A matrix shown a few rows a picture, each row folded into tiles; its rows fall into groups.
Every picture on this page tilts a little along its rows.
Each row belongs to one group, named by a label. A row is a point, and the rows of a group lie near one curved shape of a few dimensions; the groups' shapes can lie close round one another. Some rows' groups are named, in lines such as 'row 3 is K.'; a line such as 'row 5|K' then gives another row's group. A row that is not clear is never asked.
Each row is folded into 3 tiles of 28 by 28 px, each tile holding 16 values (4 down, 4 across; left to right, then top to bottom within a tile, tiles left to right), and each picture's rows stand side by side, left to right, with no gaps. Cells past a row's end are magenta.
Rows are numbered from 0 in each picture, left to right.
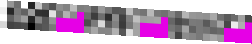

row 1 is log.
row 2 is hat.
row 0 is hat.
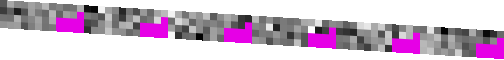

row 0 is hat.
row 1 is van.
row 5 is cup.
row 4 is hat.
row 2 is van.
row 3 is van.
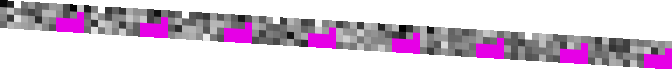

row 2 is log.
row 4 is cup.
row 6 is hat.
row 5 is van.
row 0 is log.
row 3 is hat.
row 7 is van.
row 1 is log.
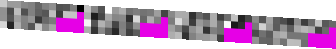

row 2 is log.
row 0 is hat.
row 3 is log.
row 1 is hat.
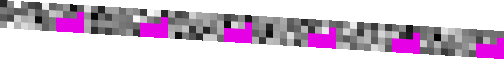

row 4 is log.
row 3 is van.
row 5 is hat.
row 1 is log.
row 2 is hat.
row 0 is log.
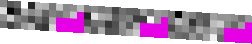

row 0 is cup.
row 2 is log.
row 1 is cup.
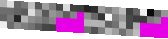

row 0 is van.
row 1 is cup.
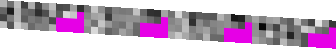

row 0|hat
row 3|log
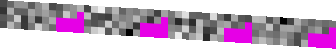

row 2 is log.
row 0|hat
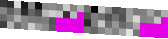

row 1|log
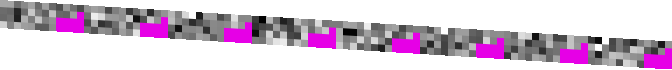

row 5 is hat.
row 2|hat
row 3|log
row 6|hat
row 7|log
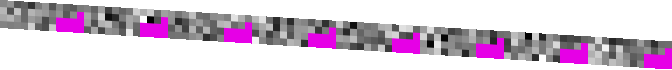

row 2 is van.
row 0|cup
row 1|van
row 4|log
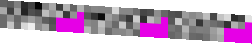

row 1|hat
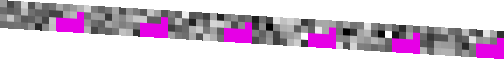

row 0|cup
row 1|log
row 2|log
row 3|hat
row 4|hat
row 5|log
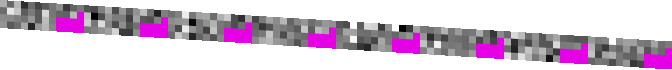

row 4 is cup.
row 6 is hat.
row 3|hat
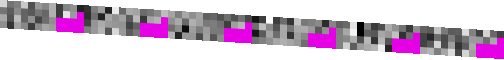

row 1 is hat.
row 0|hat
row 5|log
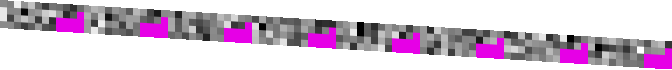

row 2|van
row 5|van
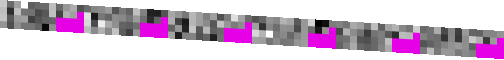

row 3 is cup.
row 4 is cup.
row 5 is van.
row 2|van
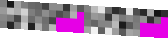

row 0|van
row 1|log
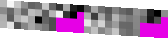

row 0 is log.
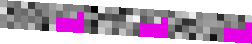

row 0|cup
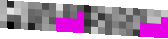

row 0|van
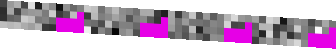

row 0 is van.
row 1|van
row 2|van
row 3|hat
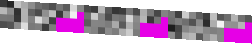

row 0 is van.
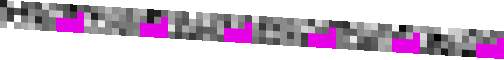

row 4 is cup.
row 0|log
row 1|cup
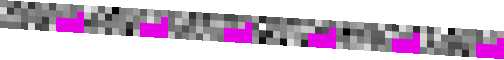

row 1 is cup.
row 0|cup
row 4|log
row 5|hat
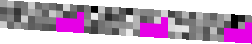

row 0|van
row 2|cup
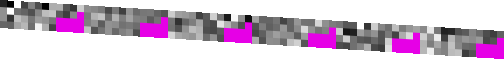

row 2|log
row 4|cup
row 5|cup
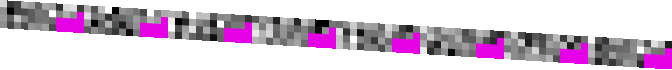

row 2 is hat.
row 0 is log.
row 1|hat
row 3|cup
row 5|van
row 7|log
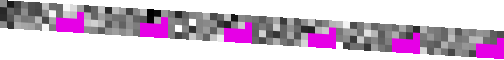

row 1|cup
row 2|cup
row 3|cup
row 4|van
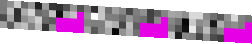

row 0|van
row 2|van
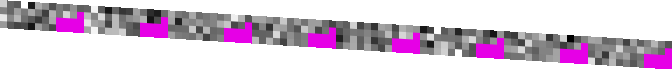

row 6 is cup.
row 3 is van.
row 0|hat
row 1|cup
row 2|van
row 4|hat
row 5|log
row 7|van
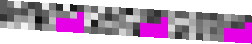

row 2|van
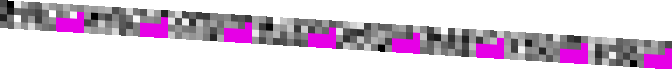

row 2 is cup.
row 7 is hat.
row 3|hat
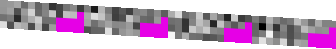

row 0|van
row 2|van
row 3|log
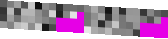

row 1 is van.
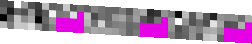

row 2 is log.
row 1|cup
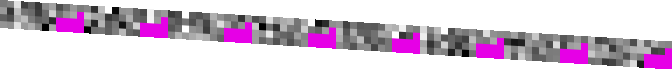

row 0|hat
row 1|hat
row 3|cup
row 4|van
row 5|hat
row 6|hat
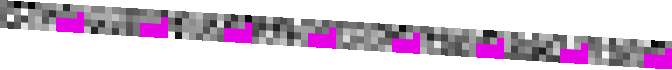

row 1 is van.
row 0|cup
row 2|hat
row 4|cup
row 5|cup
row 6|hat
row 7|cup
